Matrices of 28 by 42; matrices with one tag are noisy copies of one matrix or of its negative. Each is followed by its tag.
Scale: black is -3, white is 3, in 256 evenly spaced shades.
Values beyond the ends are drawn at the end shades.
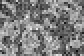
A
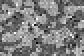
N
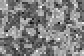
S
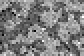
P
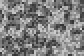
S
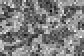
N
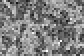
A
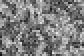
A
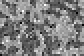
A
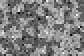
S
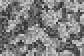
P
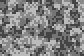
S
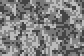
A
